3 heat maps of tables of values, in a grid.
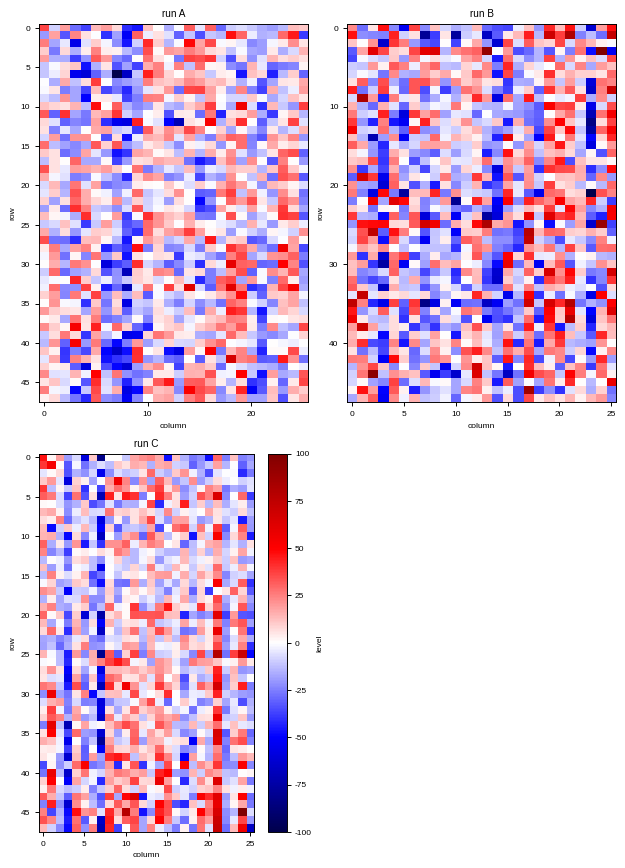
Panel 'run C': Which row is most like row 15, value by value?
18
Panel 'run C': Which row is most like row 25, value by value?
47
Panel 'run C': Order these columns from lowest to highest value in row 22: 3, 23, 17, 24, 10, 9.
3, 17, 9, 23, 10, 24
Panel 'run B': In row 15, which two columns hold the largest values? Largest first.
20, 0
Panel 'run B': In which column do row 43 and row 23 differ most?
12
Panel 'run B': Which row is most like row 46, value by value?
27
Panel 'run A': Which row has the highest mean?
38
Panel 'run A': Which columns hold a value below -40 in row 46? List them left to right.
3, 8, 9, 20
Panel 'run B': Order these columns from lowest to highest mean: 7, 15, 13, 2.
7, 13, 2, 15
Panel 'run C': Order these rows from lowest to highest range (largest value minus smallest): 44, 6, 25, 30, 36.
6, 30, 44, 36, 25
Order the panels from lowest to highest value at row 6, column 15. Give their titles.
run C, run A, run B
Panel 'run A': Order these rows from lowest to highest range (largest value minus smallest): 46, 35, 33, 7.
7, 35, 46, 33
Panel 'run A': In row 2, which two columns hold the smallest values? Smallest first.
3, 8
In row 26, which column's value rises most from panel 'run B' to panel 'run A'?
10
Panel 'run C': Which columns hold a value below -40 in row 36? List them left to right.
3, 7, 18
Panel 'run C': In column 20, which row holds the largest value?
43
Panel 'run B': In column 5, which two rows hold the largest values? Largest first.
22, 29
